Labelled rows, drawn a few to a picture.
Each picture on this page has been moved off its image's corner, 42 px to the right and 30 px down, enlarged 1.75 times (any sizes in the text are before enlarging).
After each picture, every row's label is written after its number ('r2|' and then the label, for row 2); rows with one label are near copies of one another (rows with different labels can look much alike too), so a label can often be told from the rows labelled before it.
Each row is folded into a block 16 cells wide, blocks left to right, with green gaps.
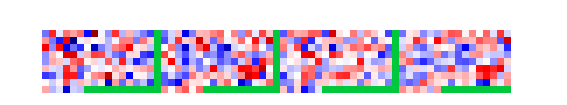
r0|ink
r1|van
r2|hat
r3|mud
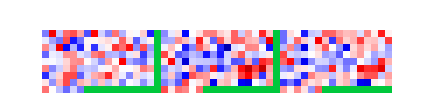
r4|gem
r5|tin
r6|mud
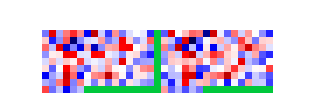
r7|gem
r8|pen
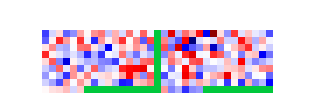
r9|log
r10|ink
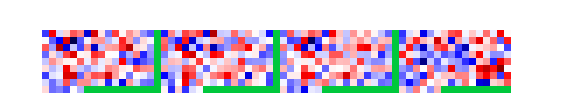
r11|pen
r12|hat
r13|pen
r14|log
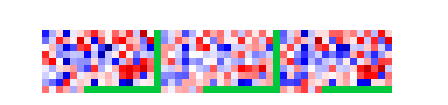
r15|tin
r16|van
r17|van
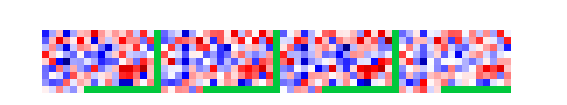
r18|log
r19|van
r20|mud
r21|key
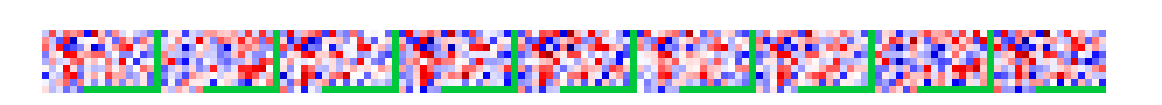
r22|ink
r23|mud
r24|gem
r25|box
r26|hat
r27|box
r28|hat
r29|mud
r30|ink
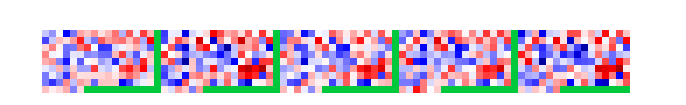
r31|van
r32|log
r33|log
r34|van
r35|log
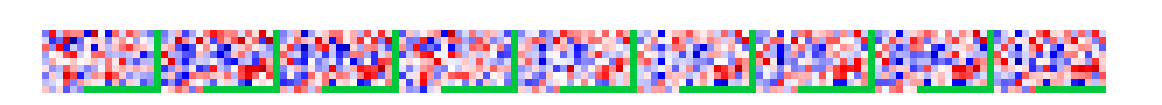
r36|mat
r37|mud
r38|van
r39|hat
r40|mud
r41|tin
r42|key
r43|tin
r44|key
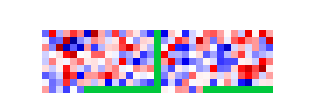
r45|pen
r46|mud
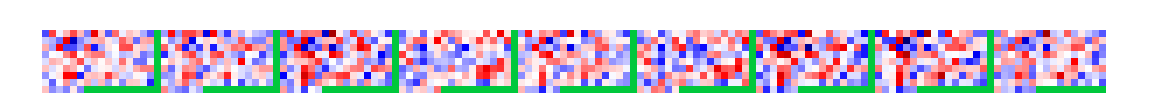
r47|pen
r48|gem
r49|hat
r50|mud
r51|mat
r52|van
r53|hat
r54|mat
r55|ink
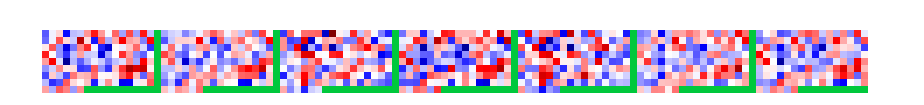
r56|key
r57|key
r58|hat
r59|mud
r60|gem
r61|van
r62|key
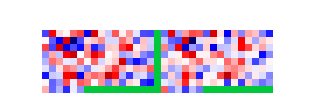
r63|pen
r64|mat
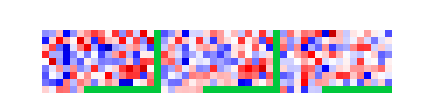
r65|van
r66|log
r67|hat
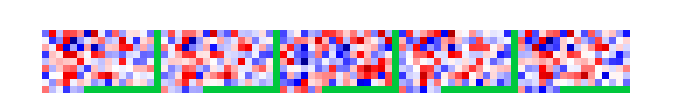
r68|gem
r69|gem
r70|key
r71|hat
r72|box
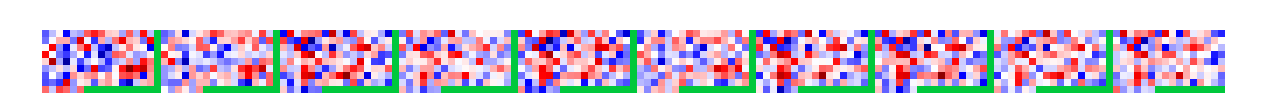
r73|key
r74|log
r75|box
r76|gem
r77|pen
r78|log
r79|box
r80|box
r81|hat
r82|mat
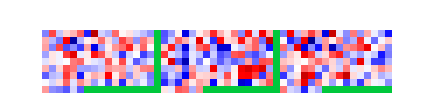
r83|ink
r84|van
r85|gem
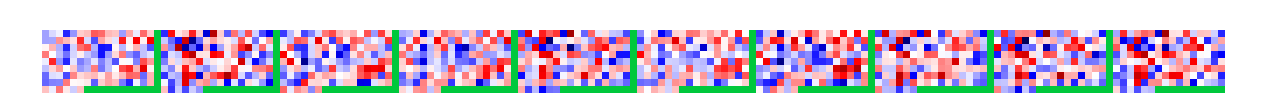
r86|van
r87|pen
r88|key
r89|van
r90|ink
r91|log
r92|log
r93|mat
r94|ink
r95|hat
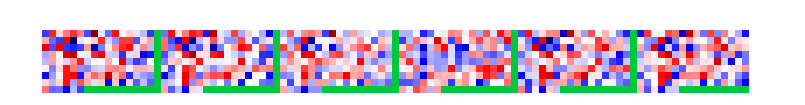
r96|ink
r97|hat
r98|ink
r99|van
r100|pen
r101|pen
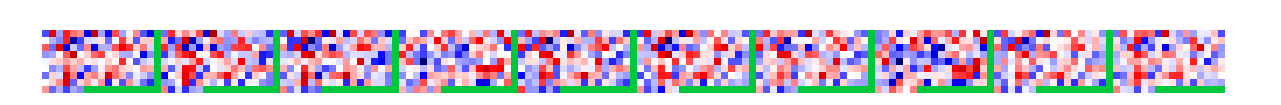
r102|mat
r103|hat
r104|mat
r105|key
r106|ink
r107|pen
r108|ink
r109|tin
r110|pen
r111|gem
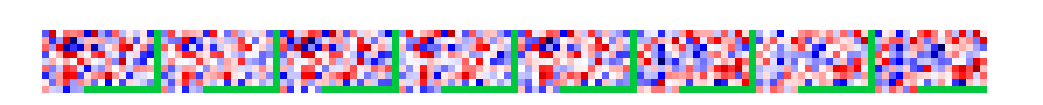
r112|gem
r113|gem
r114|pen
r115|mat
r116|pen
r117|key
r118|tin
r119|mud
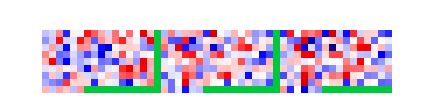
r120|tin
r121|hat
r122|mat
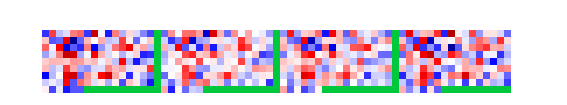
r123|box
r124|pen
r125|box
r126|ink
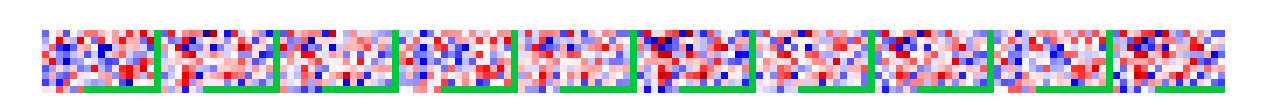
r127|mud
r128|mat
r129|ink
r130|van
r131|mat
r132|box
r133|ink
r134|pen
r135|van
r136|pen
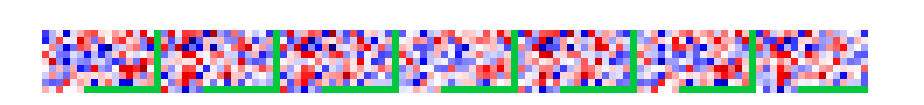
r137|tin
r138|gem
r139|gem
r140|mud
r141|mat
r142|tin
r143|box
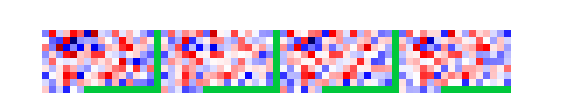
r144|pen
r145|hat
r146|pen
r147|pen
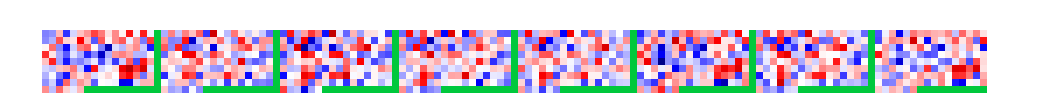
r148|tin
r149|ink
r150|gem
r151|mat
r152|gem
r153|key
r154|hat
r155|log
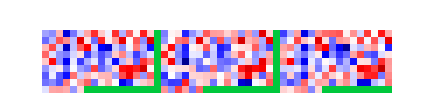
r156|van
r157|key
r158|van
